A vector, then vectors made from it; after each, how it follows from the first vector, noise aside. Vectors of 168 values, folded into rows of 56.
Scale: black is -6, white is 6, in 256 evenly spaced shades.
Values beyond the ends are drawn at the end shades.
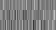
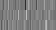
wrapped around, partly zeroed.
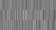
negated, shrunk.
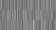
negated, shrunk.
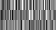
reversed, negated, scaled up.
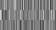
wrapped around.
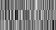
wrapped around, scaled up.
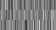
wrapped around, negated.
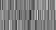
wrapped around, negated.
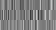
wrapped around.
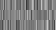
wrapped around.
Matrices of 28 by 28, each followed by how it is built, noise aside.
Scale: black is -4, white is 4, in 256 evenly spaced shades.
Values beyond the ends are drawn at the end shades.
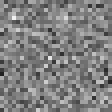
repeating columns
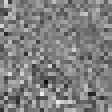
lower triangular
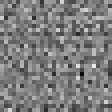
repeating columns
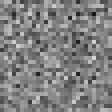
repeating columns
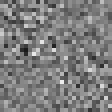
block diagonal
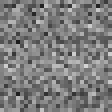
repeating columns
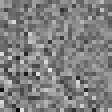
lower triangular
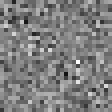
block diagonal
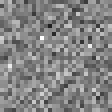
Hankel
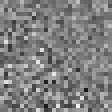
lower triangular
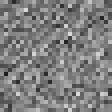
Hankel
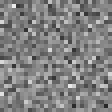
repeating columns
